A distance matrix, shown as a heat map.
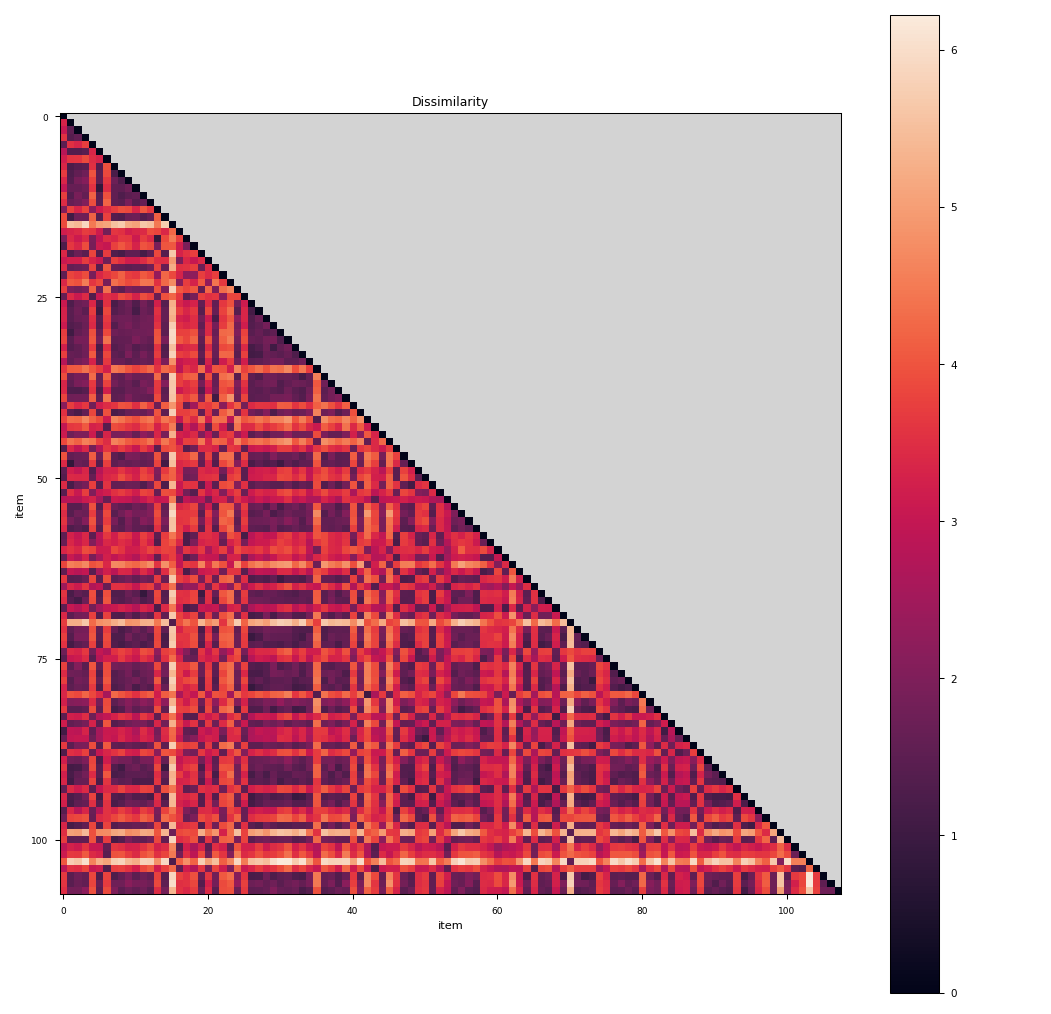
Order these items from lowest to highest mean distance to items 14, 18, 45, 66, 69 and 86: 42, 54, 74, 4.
54, 74, 4, 42
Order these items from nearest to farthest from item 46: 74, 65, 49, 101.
49, 74, 65, 101
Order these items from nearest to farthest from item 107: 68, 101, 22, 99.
68, 101, 22, 99
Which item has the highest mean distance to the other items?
103
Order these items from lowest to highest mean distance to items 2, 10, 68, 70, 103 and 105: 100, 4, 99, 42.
100, 4, 99, 42
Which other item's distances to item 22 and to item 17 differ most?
13
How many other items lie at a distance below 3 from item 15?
3
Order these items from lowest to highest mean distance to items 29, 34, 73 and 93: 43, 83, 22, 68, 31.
31, 68, 83, 22, 43
